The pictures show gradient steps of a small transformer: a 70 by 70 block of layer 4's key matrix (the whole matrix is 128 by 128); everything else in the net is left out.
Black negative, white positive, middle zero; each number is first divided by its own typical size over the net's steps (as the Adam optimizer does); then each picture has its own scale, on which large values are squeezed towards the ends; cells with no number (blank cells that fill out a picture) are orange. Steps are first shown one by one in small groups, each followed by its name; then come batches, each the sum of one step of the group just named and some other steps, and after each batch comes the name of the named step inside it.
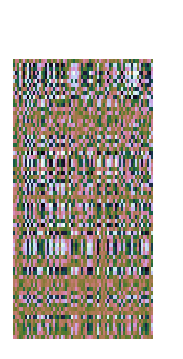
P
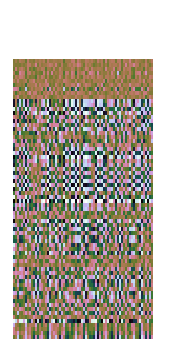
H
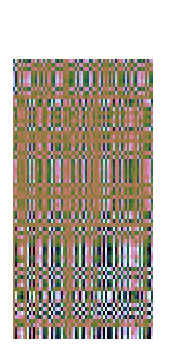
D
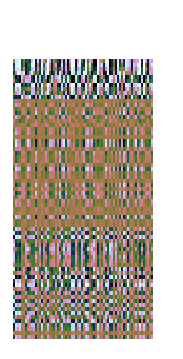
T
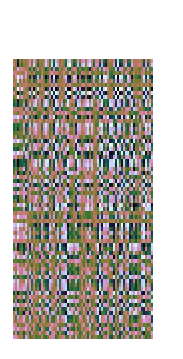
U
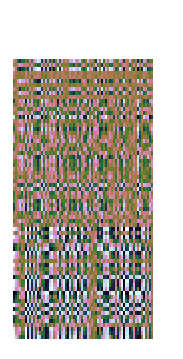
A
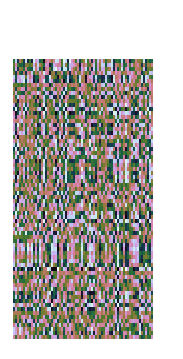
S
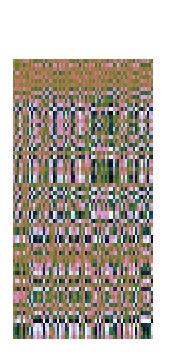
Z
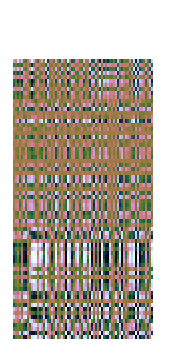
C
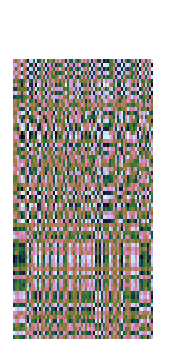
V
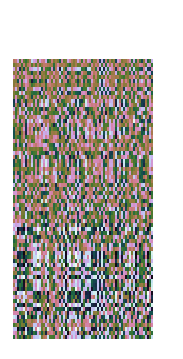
C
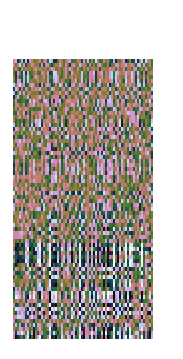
D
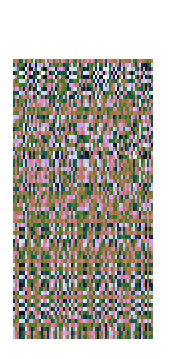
U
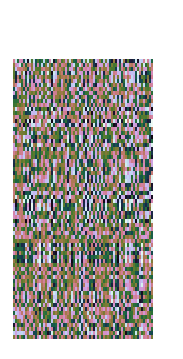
T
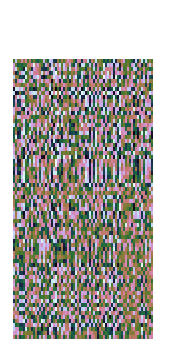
U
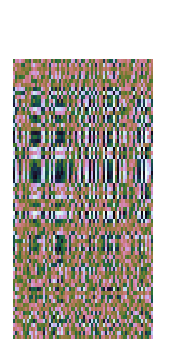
T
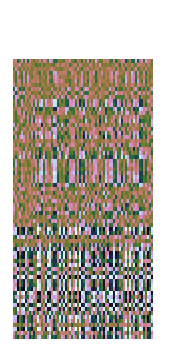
D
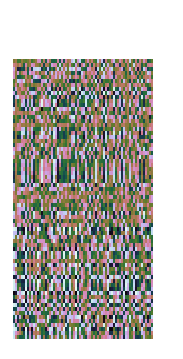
A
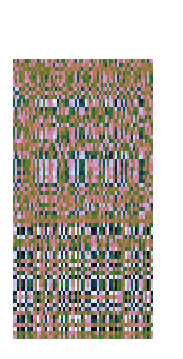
U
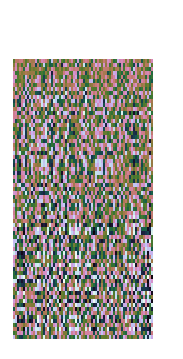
P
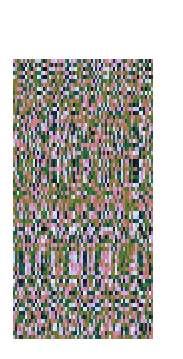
S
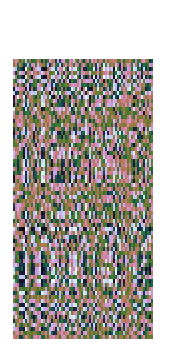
P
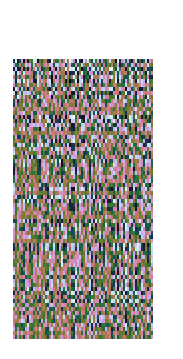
U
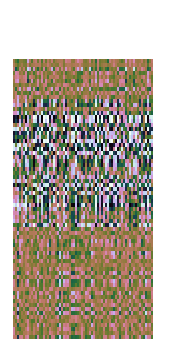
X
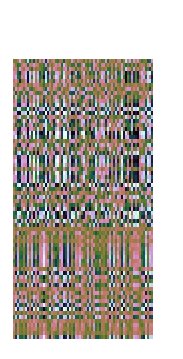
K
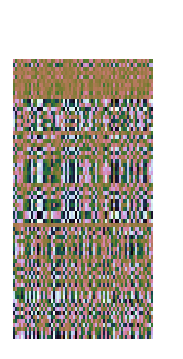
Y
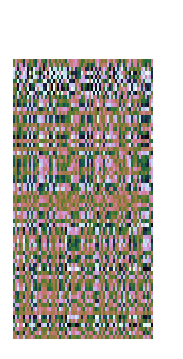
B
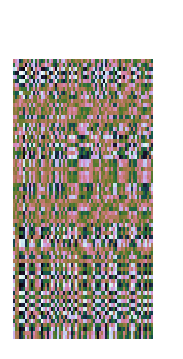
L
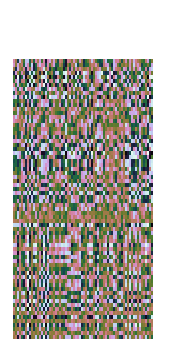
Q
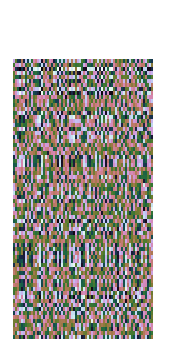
Y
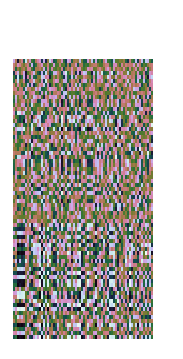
Q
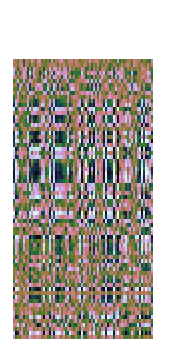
B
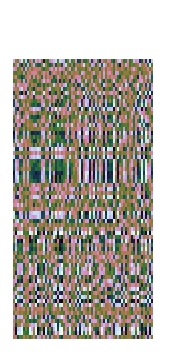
Y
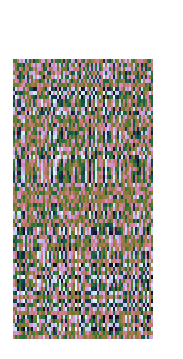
K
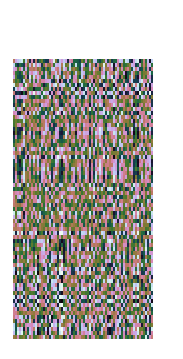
K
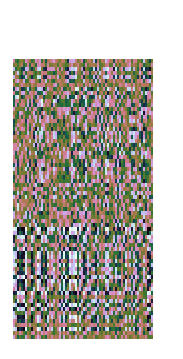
X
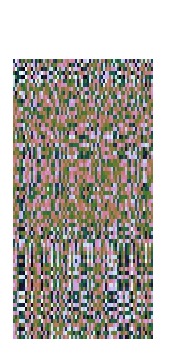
L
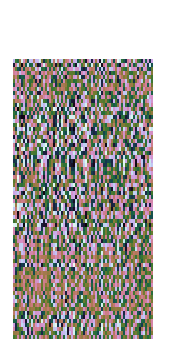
Y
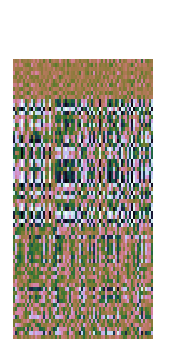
Y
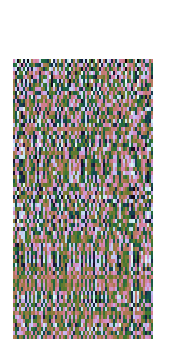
B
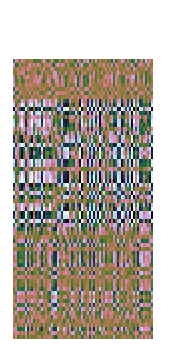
X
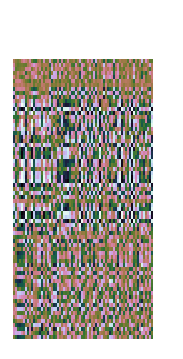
X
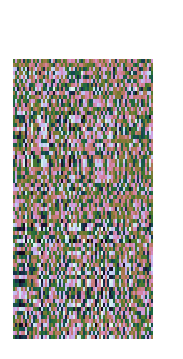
B
